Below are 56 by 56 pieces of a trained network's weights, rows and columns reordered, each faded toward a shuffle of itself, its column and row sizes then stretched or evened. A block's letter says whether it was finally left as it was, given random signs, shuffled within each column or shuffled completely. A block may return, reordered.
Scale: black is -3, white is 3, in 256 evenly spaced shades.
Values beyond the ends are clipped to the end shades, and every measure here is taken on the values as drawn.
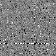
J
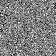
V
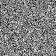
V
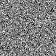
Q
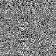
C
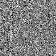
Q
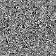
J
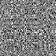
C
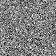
V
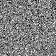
V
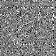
J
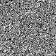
Q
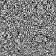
C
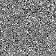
J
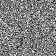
V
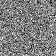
V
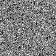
Q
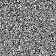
Q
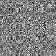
C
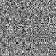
C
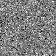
V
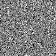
Q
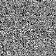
J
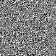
J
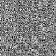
C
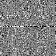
J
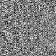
C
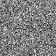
V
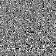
J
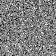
V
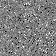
V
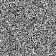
Q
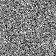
V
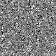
Q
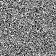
V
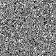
Q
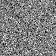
V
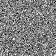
V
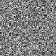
C
